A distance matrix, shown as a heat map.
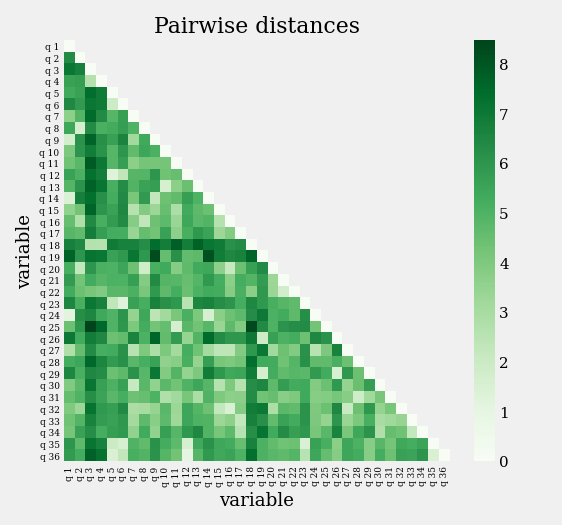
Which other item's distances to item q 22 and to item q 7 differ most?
q 21
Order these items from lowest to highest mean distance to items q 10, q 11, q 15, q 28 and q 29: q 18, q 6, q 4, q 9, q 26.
q 26, q 9, q 6, q 4, q 18
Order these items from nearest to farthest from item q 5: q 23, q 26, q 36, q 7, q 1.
q 36, q 23, q 26, q 7, q 1
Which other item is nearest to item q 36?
q 12
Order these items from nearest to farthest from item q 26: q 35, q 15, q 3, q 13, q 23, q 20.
q 35, q 23, q 13, q 20, q 15, q 3
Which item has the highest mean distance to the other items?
q 3
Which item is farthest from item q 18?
q 25
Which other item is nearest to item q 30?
q 7
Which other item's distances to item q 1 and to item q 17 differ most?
q 14
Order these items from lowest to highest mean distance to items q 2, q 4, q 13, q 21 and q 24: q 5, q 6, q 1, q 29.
q 1, q 29, q 5, q 6
